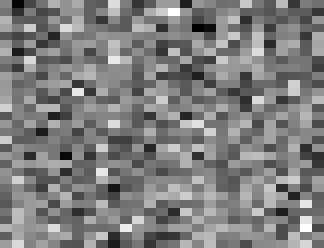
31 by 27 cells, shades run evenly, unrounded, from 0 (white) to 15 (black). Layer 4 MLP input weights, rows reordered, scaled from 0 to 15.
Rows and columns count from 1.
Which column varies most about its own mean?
10
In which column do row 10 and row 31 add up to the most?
21
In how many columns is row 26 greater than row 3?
12
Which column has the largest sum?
4
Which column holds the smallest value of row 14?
1
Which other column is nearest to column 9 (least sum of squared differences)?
25
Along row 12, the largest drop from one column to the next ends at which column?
7
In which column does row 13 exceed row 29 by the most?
5
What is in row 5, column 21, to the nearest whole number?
9
